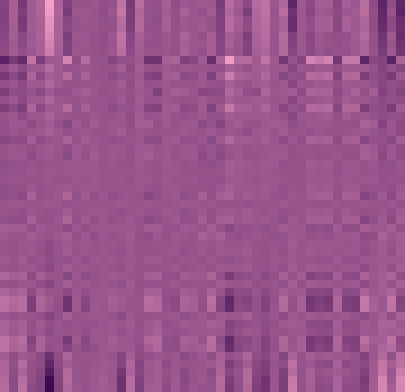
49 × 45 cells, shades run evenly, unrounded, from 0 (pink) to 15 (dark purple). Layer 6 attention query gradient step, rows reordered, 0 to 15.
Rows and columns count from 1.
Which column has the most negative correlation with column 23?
9
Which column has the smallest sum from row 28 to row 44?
1
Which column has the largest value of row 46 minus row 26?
6
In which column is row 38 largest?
26
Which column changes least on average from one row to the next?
12
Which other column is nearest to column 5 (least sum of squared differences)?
2
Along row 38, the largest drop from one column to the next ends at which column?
41
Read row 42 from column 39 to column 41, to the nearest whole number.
8 8 7
